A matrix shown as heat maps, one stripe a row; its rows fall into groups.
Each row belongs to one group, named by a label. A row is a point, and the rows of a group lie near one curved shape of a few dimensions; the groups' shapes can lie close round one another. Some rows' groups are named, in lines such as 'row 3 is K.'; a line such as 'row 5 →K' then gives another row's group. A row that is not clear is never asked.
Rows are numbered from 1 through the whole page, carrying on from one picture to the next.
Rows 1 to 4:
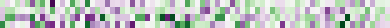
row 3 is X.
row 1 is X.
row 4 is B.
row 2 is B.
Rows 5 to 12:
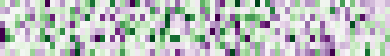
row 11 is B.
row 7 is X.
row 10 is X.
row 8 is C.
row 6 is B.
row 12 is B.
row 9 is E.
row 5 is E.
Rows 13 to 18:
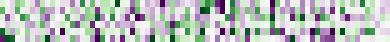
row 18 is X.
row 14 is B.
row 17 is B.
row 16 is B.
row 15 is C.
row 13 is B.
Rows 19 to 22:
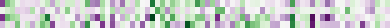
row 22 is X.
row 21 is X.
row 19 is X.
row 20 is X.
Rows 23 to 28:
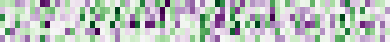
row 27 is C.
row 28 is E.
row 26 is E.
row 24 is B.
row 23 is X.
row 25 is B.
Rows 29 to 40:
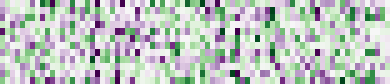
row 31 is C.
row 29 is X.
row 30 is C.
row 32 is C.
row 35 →B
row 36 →C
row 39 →C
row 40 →B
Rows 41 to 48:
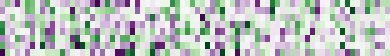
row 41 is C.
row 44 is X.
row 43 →B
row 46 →C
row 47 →B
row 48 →E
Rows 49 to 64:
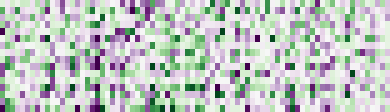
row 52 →C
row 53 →E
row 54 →C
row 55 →X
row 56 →X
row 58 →X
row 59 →C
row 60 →X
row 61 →X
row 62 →X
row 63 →X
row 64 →X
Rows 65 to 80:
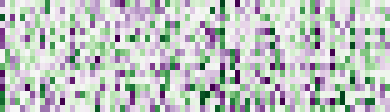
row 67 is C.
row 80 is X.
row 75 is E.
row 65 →E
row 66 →E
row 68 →B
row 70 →E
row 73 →C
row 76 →C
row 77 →E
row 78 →B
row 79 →B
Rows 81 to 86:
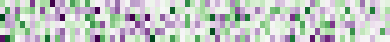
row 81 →X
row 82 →C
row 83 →E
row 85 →E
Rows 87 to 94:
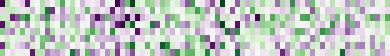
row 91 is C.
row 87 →E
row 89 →C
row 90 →E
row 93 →E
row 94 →B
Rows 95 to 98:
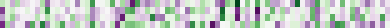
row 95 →E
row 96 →E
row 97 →E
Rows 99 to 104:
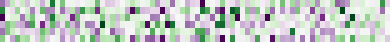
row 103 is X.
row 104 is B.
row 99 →B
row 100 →B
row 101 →C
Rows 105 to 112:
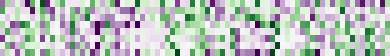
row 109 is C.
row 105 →E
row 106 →B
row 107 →X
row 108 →C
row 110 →C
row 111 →C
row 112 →C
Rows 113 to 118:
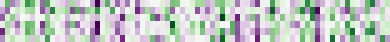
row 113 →C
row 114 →C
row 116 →C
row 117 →C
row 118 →E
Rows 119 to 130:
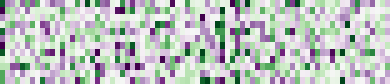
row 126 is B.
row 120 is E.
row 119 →X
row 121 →B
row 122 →X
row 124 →C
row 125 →E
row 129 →X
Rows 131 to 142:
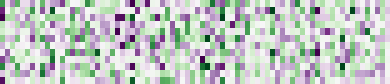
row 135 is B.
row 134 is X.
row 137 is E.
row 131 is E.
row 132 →C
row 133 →E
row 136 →B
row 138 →C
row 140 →B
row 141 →E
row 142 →E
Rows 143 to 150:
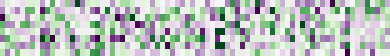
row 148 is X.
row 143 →B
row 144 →C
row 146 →C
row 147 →X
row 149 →X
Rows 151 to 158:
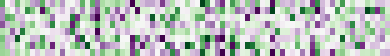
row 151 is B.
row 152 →C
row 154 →C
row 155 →C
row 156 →B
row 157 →X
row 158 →B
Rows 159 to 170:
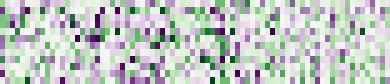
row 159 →X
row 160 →E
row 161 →C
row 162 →C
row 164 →X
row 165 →E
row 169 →E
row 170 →E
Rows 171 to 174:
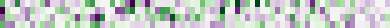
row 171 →E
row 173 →X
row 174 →C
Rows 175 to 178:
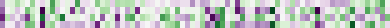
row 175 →B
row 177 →E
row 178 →C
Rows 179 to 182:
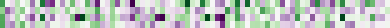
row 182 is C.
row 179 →B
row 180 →C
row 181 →B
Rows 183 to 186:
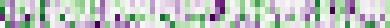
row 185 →E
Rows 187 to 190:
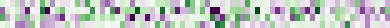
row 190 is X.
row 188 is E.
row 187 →X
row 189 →E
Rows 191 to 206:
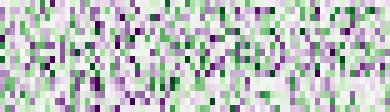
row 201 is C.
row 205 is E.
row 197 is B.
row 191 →X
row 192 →C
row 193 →E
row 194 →C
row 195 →C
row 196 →E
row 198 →B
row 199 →B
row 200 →E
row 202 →X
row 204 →C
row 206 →C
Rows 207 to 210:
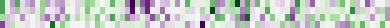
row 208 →E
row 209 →X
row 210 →B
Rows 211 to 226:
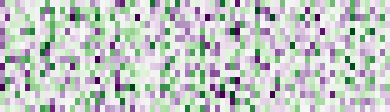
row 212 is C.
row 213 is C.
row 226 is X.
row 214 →B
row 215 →C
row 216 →B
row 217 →X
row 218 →E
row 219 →C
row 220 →C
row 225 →X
